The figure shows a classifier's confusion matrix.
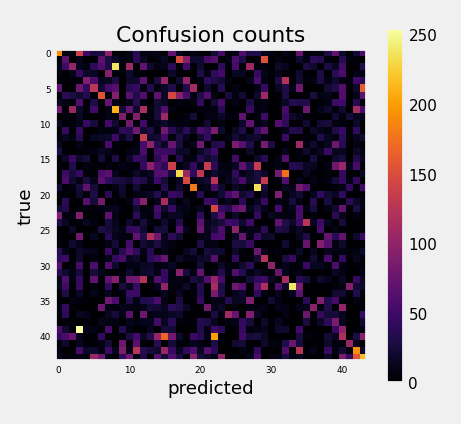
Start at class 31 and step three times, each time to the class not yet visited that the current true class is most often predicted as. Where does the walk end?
12
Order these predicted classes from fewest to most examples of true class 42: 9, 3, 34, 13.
13, 3, 9, 34
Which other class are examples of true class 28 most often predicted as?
10
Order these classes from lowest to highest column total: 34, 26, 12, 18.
18, 26, 34, 12
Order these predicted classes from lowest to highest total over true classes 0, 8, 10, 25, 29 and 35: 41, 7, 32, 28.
41, 28, 32, 7
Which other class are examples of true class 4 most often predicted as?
32
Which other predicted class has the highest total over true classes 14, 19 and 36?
28
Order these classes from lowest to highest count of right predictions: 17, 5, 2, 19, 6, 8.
2, 5, 6, 19, 8, 17
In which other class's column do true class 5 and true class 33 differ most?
43
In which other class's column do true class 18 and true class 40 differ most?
15
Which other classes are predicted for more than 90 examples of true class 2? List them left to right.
8, 10, 27
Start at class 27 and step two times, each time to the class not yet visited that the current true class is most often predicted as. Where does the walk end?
24
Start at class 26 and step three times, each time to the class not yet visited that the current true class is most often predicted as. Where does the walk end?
22
